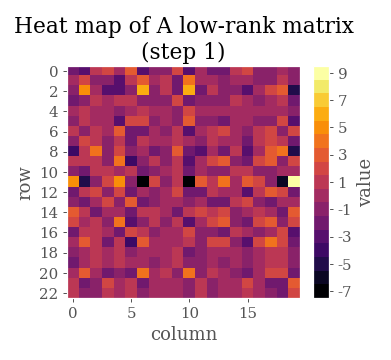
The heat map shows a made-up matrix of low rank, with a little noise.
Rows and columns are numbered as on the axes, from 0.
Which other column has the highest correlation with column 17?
12
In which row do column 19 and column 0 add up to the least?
8
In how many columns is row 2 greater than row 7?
6
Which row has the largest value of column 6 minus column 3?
2
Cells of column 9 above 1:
4
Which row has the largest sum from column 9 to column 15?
11
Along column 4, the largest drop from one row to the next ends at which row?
16
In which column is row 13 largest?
5
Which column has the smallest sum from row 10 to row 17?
10
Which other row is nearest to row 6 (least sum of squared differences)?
15
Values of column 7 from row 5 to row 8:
-1 0 0 -2
